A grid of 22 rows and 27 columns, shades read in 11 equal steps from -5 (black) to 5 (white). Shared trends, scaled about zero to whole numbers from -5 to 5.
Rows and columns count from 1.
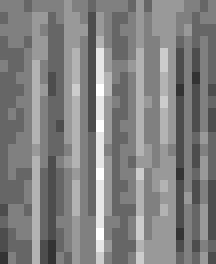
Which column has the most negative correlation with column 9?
12
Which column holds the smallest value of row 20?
23
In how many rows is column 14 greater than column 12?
19
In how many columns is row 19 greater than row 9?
7
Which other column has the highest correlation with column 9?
6
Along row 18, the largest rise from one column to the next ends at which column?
13
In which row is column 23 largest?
1
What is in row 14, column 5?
2
